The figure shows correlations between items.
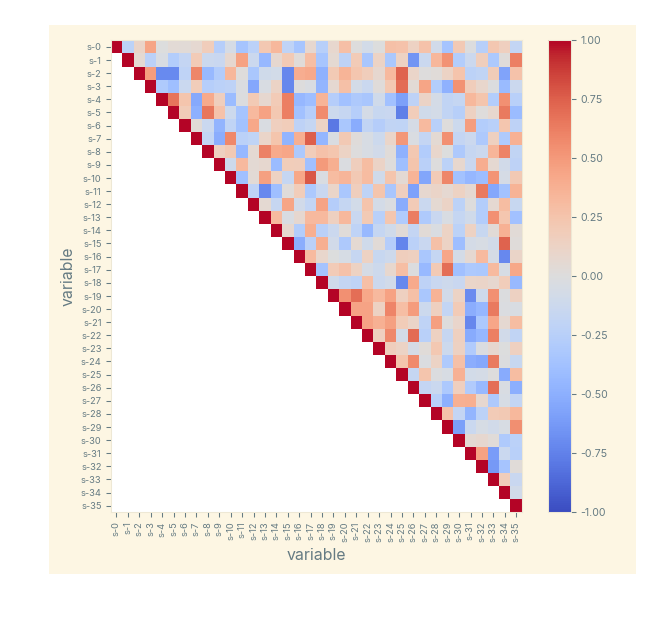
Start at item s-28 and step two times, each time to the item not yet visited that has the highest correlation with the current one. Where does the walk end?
s-19
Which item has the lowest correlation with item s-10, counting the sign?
s-27
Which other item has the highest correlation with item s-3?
s-25
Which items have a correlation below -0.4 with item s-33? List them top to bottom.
s-11, s-31, s-32
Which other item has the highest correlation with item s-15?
s-34
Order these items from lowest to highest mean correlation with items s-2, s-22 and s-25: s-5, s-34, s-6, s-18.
s-5, s-34, s-18, s-6
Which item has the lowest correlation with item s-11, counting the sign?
s-13
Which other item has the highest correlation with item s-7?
s-17
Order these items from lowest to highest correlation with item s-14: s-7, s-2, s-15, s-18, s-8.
s-18, s-2, s-15, s-7, s-8
